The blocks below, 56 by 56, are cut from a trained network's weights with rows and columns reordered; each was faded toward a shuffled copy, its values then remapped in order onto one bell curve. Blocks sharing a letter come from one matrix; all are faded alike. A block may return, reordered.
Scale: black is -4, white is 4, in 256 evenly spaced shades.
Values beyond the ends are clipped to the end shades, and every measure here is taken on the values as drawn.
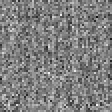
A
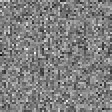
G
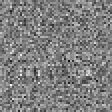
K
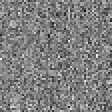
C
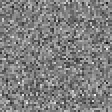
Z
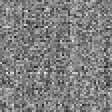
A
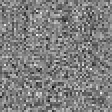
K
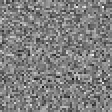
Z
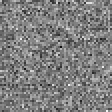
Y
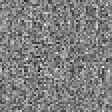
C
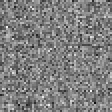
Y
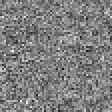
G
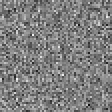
K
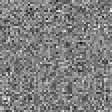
C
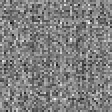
A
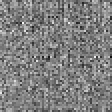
A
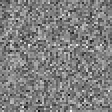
C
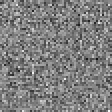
Y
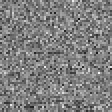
Z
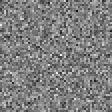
G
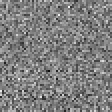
Z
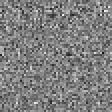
Z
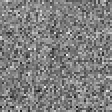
Z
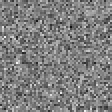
Y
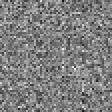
K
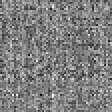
A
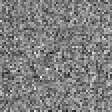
Y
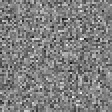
G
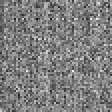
A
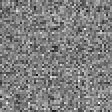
K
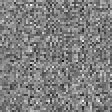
K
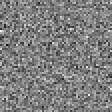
Z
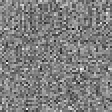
C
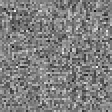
G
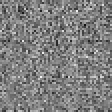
Y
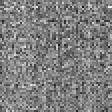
A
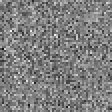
Y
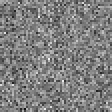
G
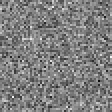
Z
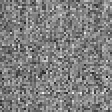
A
